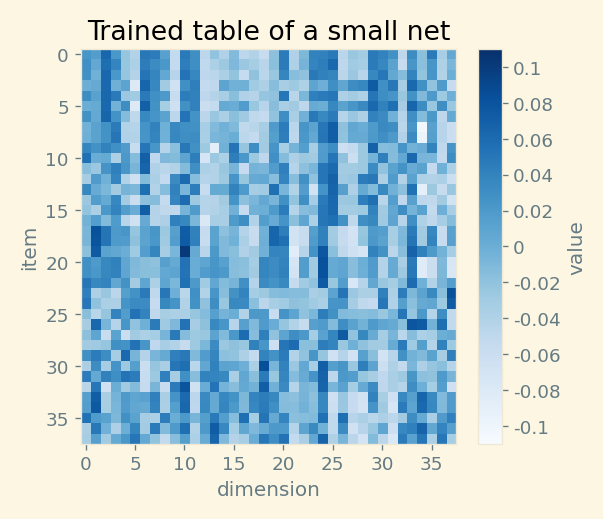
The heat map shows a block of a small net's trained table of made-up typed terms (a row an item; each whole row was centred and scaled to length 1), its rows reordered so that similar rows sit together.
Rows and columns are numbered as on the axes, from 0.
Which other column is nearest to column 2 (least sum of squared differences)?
11
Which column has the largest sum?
24
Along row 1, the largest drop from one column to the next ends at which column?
26
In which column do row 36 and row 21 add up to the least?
21
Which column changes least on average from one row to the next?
12
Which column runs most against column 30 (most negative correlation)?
18
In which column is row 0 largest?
2
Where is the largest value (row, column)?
19, 10
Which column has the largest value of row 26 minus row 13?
34
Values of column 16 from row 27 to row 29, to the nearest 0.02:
0.06 -0.02 -0.04
